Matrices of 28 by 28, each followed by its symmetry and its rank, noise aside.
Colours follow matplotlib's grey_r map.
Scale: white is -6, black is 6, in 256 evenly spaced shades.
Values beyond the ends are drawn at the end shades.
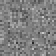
antisymmetric, rank eight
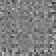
antisymmetric, rank six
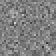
symmetric, rank six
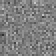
antisymmetric, rank eight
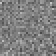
no symmetry, rank eight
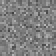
no symmetry, rank seven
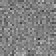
no symmetry, rank seven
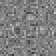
antisymmetric, rank six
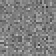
antisymmetric, rank six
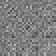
symmetric, rank six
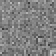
symmetric, rank seven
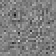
symmetric, rank seven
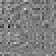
no symmetry, rank six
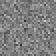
antisymmetric, rank eight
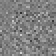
no symmetry, rank eight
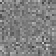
no symmetry, rank six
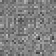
symmetric, rank six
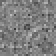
symmetric, rank six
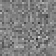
antisymmetric, rank six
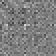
symmetric, rank six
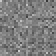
no symmetry, rank eight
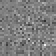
no symmetry, rank seven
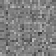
antisymmetric, rank six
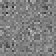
symmetric, rank seven
